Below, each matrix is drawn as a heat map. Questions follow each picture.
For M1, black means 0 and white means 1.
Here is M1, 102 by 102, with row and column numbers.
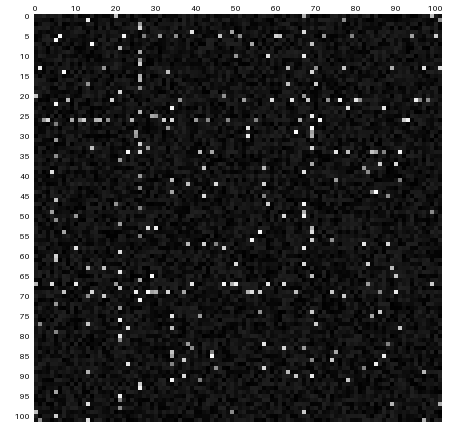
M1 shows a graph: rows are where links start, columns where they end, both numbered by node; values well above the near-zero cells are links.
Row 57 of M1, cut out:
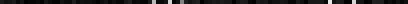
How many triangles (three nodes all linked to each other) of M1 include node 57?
5
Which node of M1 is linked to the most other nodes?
node 26
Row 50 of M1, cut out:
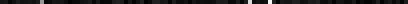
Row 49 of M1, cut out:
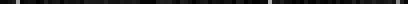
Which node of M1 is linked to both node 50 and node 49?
node 67
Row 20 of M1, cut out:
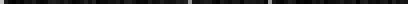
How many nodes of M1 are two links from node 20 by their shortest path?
9
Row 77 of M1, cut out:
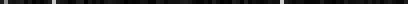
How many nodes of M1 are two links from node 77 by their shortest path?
5
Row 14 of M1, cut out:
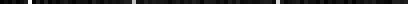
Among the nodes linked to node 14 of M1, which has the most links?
node 69
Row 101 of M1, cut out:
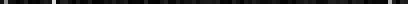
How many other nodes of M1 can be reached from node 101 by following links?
8
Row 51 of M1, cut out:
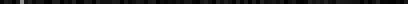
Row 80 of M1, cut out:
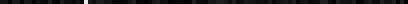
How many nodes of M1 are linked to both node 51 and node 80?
0
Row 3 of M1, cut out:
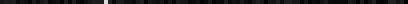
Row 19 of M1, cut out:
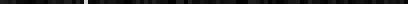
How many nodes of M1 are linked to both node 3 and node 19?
0
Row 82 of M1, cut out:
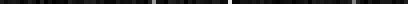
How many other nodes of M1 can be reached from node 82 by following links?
5
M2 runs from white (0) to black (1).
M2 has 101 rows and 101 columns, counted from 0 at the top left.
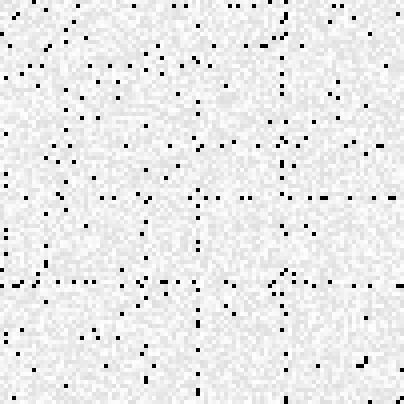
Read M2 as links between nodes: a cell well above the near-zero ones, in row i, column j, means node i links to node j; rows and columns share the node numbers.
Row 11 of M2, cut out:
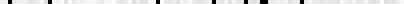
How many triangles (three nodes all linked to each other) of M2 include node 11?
0
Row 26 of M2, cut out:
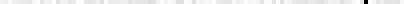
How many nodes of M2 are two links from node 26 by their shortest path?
4
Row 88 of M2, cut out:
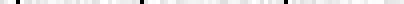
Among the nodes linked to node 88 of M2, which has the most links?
node 71
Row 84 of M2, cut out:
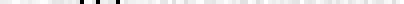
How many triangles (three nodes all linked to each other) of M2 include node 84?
3
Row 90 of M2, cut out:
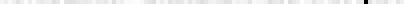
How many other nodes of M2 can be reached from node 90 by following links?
5
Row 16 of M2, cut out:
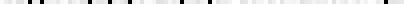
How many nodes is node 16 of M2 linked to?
8
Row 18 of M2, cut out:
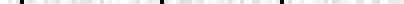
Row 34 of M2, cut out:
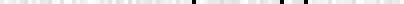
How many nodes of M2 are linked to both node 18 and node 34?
1
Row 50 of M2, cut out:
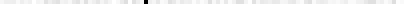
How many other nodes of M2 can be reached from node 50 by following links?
12
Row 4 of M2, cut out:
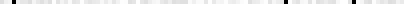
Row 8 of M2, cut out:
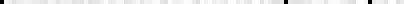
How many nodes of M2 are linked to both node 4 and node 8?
1
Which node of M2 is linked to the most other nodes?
node 49
